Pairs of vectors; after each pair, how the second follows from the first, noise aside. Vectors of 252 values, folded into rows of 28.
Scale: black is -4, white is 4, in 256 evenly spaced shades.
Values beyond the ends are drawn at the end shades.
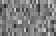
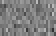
shrunk.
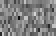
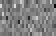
wrapped around, partly zeroed.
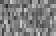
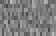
shrunk.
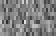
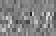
reversed, negated, partly zeroed.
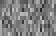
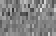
negated, partly zeroed.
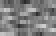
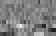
negated, partly zeroed.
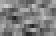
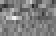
negated, partly zeroed.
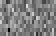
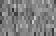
negated, partly zeroed.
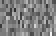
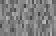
shrunk.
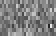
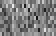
wrapped around, negated.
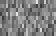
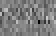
reversed, negated, partly zeroed.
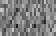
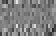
negated, partly zeroed.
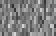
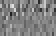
negated, partly zeroed.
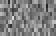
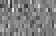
negated, partly zeroed.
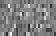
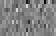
reversed, negated, partly zeroed.
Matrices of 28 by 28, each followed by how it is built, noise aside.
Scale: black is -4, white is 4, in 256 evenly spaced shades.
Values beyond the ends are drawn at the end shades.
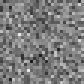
repeating rows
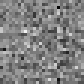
low rank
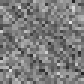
Toeplitz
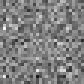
low rank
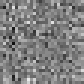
low rank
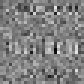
low rank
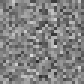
repeating rows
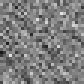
Toeplitz
